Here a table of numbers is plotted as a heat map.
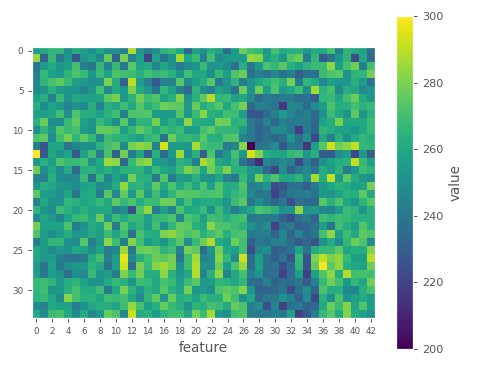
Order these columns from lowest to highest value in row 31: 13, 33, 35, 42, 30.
35, 33, 30, 13, 42
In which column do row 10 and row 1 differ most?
33
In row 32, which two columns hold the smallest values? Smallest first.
31, 29
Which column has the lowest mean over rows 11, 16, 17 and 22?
30
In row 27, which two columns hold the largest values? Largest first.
36, 11
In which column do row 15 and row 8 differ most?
5
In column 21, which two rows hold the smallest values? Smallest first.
13, 25
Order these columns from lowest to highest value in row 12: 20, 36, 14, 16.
36, 14, 20, 16
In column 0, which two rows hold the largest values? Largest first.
13, 1
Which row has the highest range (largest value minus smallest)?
12
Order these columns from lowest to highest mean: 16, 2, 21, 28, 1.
28, 1, 2, 21, 16
